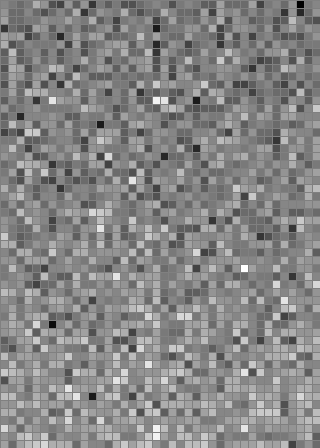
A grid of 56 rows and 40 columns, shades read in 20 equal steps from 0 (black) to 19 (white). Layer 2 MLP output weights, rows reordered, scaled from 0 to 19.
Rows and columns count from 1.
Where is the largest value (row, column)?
34, 31
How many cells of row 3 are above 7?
31
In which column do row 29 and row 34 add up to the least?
25
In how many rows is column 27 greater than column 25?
27
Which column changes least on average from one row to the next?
39
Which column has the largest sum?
19
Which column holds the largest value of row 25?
32
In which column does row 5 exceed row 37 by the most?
24
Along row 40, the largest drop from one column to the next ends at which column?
36
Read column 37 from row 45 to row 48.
15 8 13 11
